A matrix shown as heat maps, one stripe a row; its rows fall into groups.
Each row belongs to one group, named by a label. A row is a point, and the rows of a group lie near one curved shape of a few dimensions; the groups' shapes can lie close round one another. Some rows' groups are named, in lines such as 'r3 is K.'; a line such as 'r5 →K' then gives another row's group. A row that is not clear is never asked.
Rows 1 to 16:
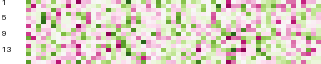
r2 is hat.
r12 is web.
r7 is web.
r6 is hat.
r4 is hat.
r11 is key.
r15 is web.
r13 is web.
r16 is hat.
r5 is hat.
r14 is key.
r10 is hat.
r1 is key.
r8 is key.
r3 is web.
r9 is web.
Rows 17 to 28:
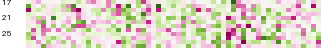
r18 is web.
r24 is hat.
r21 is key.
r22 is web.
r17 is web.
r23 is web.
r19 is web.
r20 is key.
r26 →hat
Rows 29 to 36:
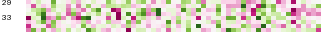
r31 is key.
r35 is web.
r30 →hat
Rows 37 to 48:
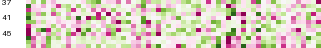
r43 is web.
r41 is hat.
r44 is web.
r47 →hat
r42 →key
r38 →hat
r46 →hat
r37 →key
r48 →hat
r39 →web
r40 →web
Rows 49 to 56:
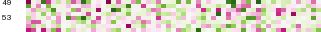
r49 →web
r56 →web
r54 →web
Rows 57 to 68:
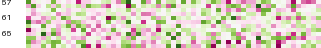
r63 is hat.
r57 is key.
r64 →web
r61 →web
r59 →hat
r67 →hat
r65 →hat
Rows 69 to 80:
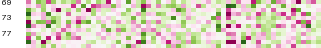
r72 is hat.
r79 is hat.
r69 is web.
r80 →hat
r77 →hat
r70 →web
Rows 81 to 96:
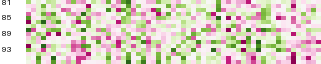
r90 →web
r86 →web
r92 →web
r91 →key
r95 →key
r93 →key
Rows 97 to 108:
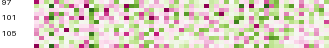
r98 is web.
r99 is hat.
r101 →web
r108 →web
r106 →hat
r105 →web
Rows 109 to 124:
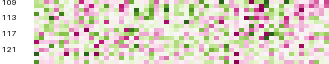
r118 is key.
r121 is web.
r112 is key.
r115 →key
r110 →key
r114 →hat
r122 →hat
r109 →key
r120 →hat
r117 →hat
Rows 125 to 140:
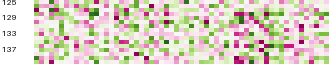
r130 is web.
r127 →web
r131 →key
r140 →hat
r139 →hat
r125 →hat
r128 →hat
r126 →web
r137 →key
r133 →hat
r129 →web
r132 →hat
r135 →key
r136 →hat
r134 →hat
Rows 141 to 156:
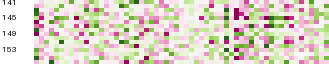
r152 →key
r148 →hat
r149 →web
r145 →hat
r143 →hat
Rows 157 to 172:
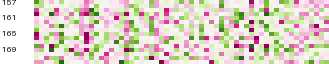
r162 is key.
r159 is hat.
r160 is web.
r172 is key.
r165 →web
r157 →key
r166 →web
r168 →hat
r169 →web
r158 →key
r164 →key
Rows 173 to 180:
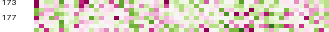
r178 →key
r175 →key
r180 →web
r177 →web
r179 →hat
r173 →web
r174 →web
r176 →hat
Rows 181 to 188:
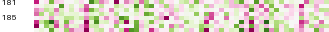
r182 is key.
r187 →hat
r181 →web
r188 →web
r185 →key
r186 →web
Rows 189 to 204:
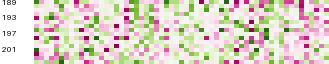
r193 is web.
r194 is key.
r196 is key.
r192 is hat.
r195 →web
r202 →web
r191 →key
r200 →web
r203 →web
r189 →hat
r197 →key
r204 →key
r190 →key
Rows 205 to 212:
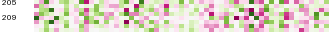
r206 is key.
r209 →hat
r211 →key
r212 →key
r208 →key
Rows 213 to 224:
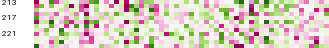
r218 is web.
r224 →hat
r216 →hat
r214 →web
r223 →key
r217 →hat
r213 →web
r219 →hat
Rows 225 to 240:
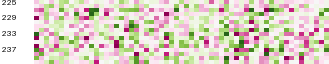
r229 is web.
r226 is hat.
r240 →hat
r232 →key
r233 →hat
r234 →web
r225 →key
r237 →hat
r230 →key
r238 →key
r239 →hat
